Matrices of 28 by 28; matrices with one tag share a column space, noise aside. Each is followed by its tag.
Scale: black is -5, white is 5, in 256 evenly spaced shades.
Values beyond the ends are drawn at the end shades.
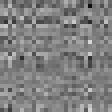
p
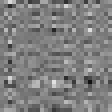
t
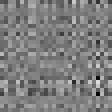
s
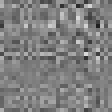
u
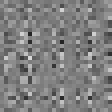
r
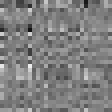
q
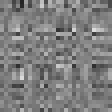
q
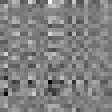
s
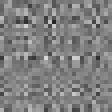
p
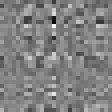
p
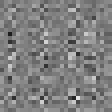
r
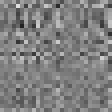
u
